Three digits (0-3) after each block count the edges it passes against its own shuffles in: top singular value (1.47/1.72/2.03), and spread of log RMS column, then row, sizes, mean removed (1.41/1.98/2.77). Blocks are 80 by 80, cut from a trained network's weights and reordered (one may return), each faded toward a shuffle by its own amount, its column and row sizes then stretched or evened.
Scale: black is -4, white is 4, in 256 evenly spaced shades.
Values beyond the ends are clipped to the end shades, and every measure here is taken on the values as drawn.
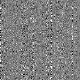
1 3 1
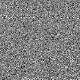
0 1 2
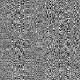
3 3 0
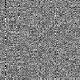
3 2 0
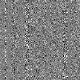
1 3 1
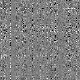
0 3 2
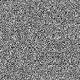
2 0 1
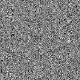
0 2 1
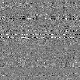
3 1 3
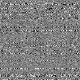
1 1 3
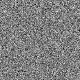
0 0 1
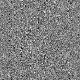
0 2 0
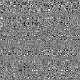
3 2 3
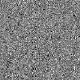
0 2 1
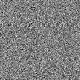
2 0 0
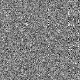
1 2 0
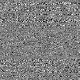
0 0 3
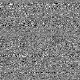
0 0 3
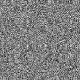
3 1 0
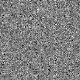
1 2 1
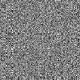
3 2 0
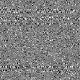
3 0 2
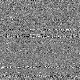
1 0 3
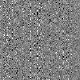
0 3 0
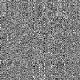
2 2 0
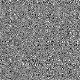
2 2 2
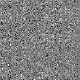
1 3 1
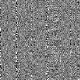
3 3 0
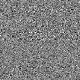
1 0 2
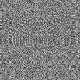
3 0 1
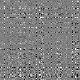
3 3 3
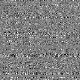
2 1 3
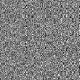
3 2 0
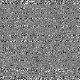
0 1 3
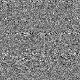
1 0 2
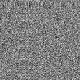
3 0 0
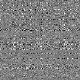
2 1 3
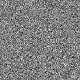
2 1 1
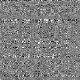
3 2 3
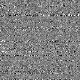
1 1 3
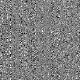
0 3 1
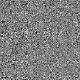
2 2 2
